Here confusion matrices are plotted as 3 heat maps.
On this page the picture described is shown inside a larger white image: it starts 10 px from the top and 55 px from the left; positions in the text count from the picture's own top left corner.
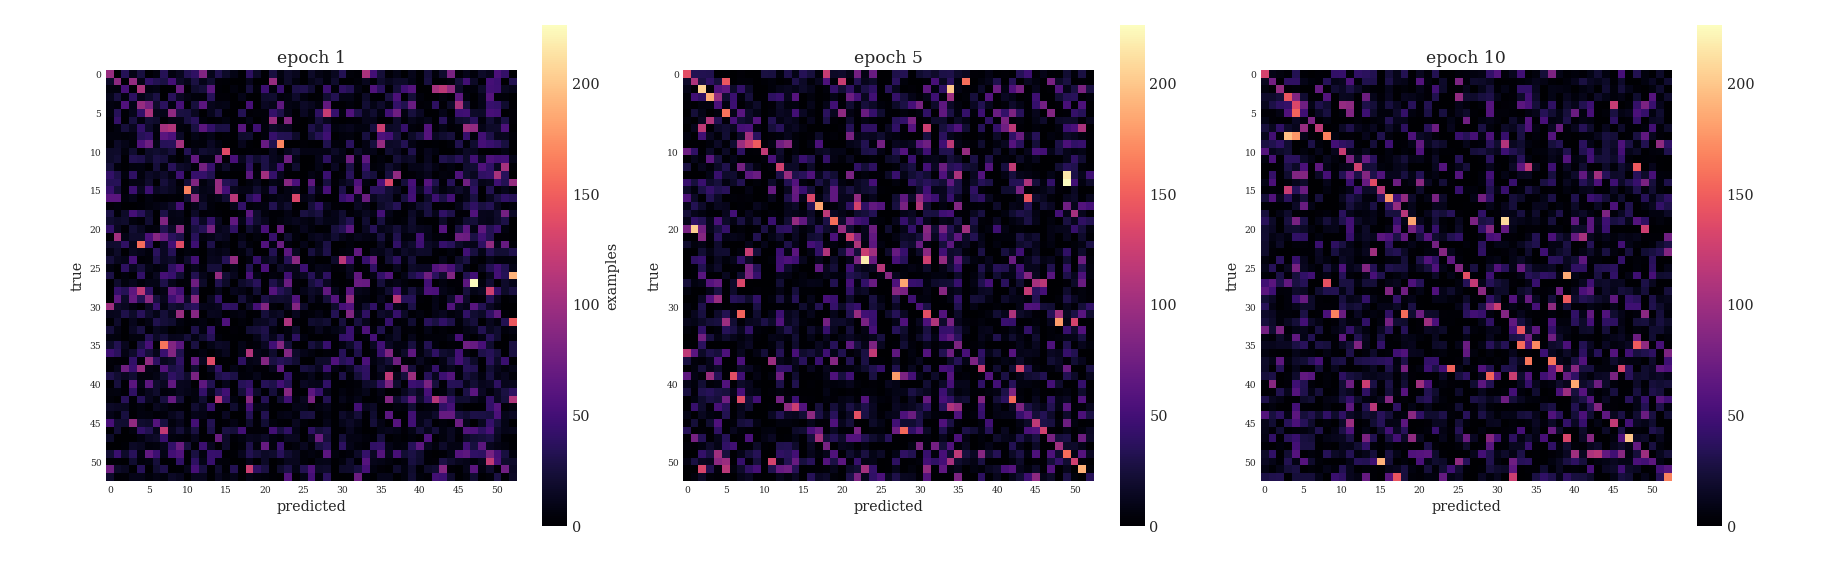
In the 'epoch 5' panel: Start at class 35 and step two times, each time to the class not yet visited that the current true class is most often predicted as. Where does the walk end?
23
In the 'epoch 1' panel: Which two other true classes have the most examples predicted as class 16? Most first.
24, 19
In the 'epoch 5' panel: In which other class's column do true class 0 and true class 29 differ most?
4
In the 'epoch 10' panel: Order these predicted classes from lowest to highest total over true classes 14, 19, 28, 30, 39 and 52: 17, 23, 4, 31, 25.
25, 23, 4, 31, 17
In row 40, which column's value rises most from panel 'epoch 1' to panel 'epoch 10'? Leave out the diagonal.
13
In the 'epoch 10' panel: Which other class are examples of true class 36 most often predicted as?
52
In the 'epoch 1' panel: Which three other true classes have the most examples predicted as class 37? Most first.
29, 13, 5
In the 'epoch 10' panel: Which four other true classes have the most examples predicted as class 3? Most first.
8, 15, 27, 5
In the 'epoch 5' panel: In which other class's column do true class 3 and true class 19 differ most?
34
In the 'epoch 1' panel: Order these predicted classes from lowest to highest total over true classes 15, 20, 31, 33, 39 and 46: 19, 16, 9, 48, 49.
19, 16, 48, 49, 9
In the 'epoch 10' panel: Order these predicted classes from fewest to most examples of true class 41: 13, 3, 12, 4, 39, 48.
12, 3, 48, 13, 4, 39
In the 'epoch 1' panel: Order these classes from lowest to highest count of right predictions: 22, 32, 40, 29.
32, 40, 29, 22
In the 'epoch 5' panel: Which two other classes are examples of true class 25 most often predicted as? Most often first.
8, 17
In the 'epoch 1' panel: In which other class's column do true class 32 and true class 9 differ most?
22
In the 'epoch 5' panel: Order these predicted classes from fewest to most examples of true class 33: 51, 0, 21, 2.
0, 21, 2, 51
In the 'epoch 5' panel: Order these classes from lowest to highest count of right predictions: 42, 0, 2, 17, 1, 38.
1, 38, 0, 42, 17, 2
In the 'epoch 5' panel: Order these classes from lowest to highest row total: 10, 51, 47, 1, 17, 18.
18, 10, 47, 1, 17, 51
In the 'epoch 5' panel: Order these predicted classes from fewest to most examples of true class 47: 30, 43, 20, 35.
30, 20, 43, 35
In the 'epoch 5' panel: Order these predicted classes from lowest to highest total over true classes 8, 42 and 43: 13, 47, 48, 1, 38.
48, 1, 47, 13, 38
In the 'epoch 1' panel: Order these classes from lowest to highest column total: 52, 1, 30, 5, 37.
30, 52, 1, 37, 5
